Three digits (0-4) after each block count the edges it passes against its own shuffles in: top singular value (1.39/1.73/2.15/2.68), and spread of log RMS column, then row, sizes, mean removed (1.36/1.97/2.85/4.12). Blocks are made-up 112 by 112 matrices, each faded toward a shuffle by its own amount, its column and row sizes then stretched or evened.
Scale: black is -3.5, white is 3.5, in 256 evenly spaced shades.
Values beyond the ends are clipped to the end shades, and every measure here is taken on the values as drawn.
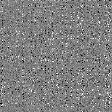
0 3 2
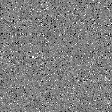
2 1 2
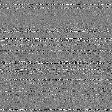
2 0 4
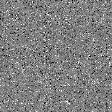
0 1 1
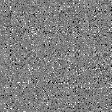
2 2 2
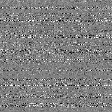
2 0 4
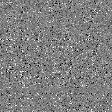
1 1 2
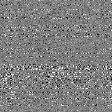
2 1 4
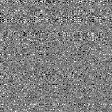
3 1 3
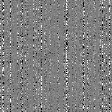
1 4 1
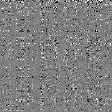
2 3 3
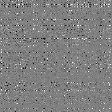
3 2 3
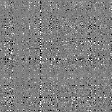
3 3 3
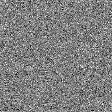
0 1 1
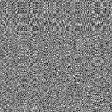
4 2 1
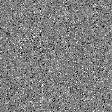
1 2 0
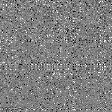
3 2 2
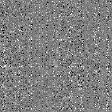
0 3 2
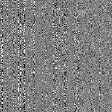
2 4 0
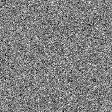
1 1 0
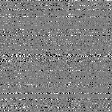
1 2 4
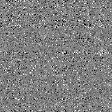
0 2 3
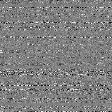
2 0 4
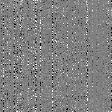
2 4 1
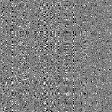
4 3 1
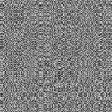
4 3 0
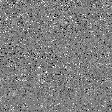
1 0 2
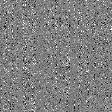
0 3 0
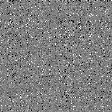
1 2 2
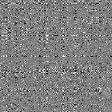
3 2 3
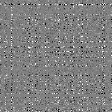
1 3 3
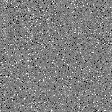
2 0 1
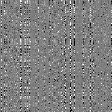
4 4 0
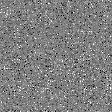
1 1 1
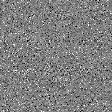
2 0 1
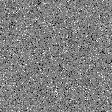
1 0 0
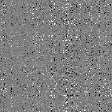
2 3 2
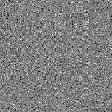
3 1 0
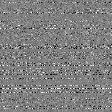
1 0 4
